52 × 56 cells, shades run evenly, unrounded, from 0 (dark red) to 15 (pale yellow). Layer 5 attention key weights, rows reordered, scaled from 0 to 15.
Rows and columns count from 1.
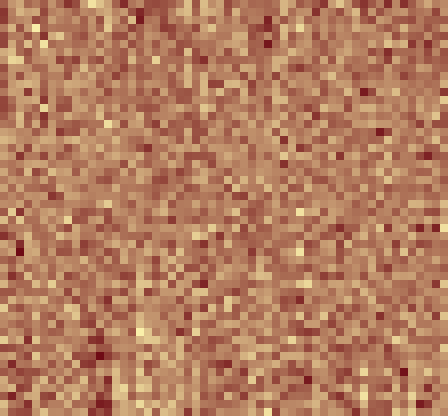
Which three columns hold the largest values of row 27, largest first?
38, 2, 30
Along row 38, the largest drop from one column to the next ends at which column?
48
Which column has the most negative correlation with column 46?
28
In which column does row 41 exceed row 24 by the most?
29
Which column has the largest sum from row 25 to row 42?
18
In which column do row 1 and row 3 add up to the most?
12
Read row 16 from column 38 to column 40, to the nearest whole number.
8 5 8
